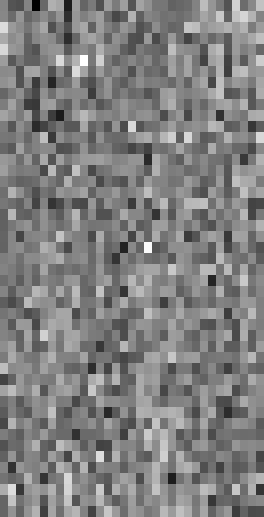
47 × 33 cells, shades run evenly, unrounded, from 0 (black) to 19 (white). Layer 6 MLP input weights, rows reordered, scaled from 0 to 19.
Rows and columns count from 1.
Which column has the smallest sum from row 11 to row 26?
5
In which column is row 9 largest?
28
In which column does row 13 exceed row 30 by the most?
33
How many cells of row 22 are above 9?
21
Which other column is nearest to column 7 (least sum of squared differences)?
23
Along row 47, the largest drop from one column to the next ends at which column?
6
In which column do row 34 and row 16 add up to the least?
12
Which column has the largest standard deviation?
9
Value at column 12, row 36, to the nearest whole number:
15
